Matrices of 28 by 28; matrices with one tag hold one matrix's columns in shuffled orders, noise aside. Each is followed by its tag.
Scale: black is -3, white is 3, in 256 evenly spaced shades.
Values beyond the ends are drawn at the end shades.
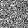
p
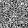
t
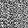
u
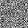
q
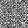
u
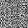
u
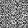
u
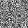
t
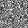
p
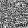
t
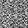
u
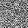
q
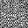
u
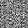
u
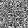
t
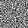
q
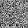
t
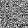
t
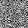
q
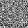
t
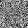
t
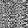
u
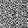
u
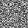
q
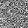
q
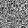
p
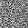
q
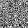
t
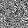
q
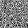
t
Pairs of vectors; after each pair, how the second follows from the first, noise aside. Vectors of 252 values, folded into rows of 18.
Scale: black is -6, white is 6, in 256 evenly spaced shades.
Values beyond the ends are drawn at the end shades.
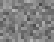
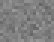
shrunk.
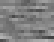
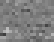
wrapped around, partly zeroed.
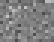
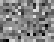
reversed, negated, scaled up.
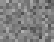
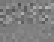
negated, partly zeroed.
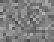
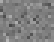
negated, partly zeroed.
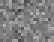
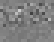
negated, partly zeroed.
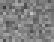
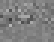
wrapped around, partly zeroed.
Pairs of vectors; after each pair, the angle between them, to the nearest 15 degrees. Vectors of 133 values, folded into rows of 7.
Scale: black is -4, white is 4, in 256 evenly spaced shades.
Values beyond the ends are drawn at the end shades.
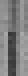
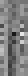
45 degrees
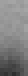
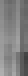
105 degrees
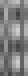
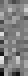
75 degrees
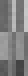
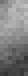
60 degrees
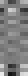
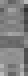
60 degrees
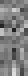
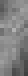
120 degrees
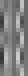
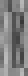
60 degrees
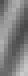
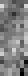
120 degrees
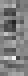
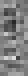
15 degrees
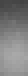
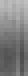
165 degrees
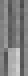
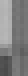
90 degrees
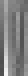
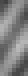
90 degrees
